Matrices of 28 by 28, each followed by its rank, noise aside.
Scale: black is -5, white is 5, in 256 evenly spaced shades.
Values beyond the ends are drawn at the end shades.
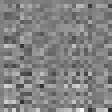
three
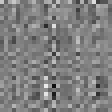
three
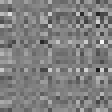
two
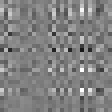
two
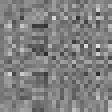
four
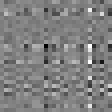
two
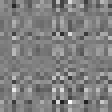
two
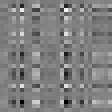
one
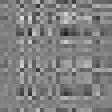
two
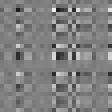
one
